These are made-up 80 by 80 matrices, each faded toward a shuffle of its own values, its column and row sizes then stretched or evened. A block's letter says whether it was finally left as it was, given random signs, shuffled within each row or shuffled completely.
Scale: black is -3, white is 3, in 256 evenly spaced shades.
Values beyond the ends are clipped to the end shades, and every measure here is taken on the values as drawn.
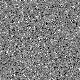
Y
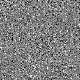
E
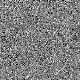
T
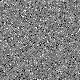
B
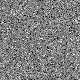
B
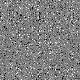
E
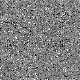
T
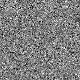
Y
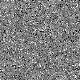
T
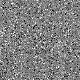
T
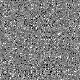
E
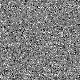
Y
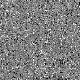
E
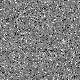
Y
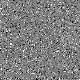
T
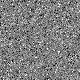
B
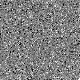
T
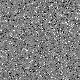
B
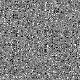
E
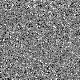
Y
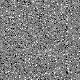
E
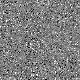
T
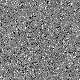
B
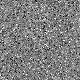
B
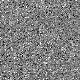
T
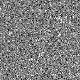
E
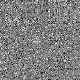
E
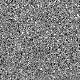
T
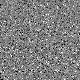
Y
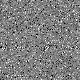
Y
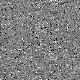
E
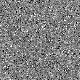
Y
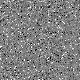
T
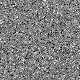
Y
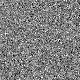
Y
